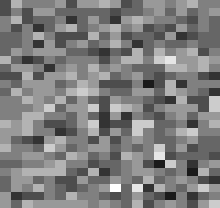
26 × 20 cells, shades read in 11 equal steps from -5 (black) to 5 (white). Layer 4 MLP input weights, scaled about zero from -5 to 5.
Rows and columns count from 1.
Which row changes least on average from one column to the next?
2
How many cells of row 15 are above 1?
2
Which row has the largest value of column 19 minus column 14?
24
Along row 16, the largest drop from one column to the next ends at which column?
10
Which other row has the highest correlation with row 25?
4
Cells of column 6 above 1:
4
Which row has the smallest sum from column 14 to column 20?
25
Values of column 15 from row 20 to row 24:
4 -4 0 -1 2
